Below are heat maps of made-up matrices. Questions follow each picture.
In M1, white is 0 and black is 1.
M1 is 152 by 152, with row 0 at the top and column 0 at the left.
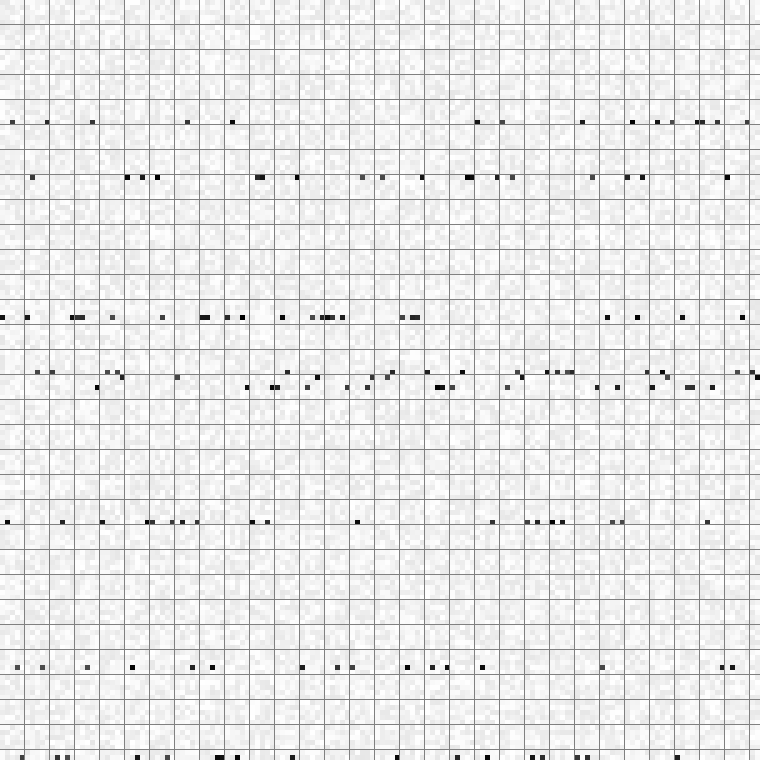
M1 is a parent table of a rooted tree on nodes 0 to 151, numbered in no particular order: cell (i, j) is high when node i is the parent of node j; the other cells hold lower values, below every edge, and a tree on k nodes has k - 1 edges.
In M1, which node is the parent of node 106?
151
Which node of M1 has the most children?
63
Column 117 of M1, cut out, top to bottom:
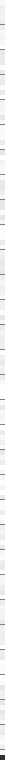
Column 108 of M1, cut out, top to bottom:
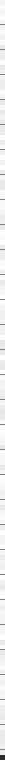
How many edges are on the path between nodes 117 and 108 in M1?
2
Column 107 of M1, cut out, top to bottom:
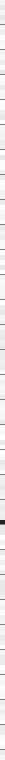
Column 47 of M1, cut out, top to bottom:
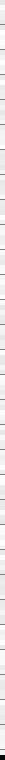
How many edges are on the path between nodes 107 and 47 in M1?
4
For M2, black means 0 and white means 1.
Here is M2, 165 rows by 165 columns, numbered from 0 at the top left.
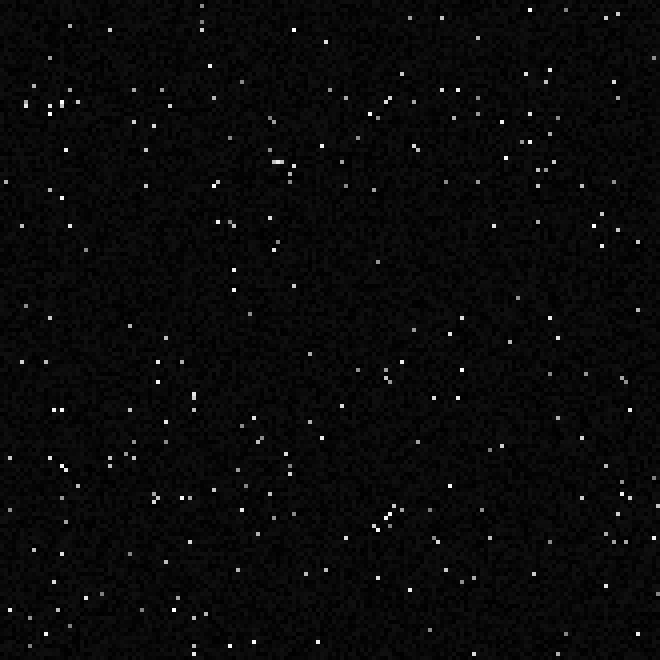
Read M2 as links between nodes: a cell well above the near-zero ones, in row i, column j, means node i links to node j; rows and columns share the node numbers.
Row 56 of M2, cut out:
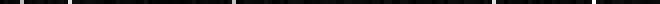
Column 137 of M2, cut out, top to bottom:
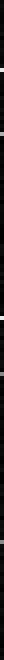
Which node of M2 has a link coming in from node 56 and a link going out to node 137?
node 17
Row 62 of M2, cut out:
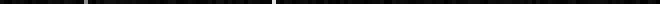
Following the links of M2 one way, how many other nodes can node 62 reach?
3
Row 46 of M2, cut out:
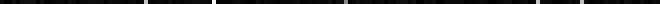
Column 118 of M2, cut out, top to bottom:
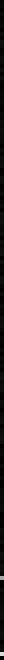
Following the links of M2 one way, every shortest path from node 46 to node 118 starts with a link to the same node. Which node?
node 134
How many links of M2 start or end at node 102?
7
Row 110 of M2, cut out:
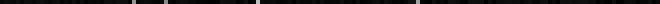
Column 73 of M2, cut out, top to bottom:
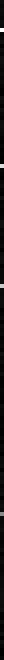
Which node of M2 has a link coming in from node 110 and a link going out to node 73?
node 41
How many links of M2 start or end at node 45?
8
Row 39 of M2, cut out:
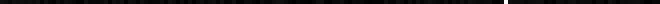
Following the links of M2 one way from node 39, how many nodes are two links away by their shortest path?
2
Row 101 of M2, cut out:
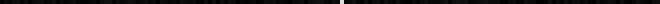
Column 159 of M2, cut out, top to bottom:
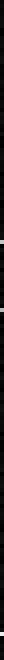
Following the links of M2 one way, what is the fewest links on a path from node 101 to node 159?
4
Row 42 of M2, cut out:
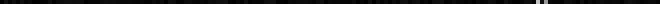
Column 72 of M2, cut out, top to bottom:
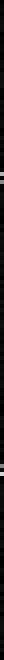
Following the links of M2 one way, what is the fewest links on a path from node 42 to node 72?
4
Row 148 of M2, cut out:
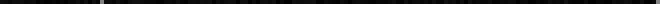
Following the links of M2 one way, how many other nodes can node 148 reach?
10
